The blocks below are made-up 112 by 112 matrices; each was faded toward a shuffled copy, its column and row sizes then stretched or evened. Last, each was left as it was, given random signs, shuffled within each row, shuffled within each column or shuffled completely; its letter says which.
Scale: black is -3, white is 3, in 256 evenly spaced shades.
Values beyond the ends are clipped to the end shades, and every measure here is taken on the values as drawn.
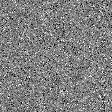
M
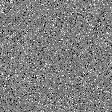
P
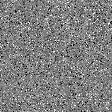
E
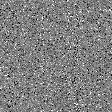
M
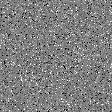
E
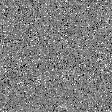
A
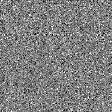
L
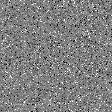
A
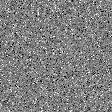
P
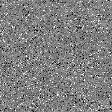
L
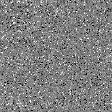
L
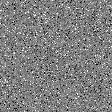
M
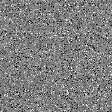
A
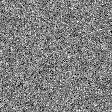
P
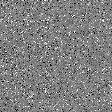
A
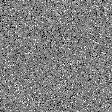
M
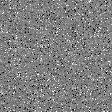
L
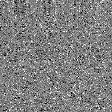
L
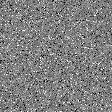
E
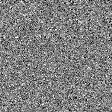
E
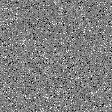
L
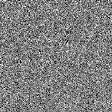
L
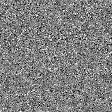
E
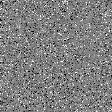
L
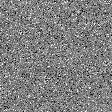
P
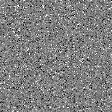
L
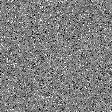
M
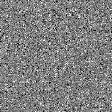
L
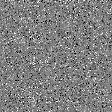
A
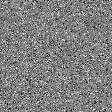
E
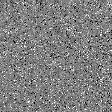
L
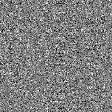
L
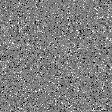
L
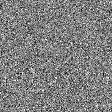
E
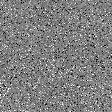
E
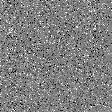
M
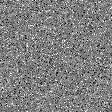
P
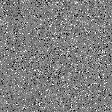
L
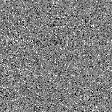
L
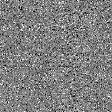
L
